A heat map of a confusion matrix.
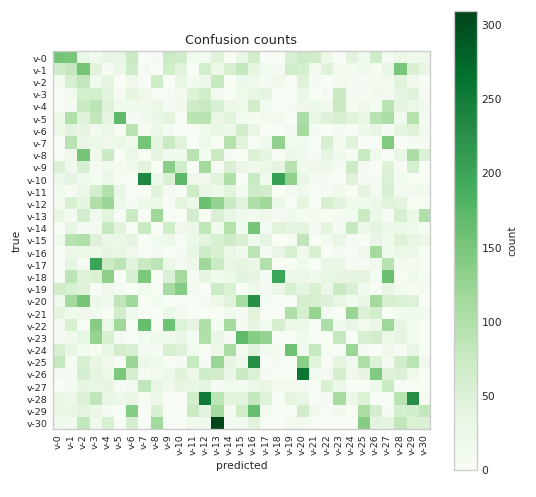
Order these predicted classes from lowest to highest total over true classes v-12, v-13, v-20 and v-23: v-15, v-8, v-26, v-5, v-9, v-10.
v-9, v-10, v-5, v-8, v-26, v-15
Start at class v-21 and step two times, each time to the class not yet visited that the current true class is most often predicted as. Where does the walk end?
v-19
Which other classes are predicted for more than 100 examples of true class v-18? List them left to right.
v-4, v-7, v-10, v-27
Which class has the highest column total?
v-16
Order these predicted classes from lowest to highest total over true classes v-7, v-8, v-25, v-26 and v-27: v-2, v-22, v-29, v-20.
v-22, v-29, v-2, v-20
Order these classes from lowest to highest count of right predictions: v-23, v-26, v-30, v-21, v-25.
v-30, v-23, v-25, v-21, v-26
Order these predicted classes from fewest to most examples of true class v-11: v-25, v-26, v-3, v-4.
v-26, v-25, v-3, v-4
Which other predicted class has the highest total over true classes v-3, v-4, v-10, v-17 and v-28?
v-12
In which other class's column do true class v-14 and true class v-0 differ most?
v-1
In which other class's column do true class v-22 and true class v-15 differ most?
v-7
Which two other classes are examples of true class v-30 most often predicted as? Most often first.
v-13, v-25
